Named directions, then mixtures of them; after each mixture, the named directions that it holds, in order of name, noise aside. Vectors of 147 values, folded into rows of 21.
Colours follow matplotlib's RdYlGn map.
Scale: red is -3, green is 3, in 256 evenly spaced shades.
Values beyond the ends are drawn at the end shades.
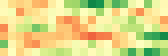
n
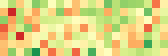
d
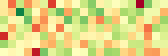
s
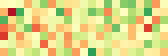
d, s.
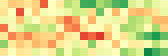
n.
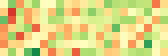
d.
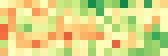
d, n, s.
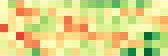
d, n, s.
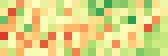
d, n, s.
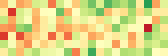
d, n, s.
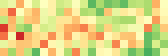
d, n.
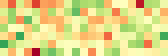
d, n, s.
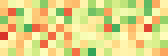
d, s.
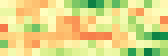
n.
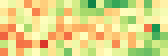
d, n, s.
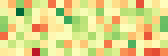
n, s.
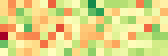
d, n, s.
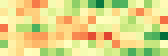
n.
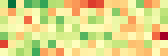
d, n, s.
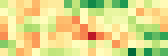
n.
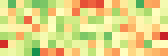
d, n, s.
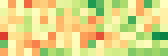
n, s.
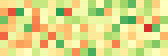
d, s.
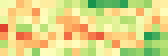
d, n.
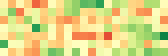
d, n.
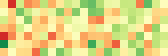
n, s.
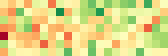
d, n, s.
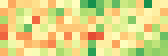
d, n, s.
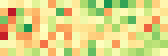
d, n, s.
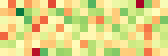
s.
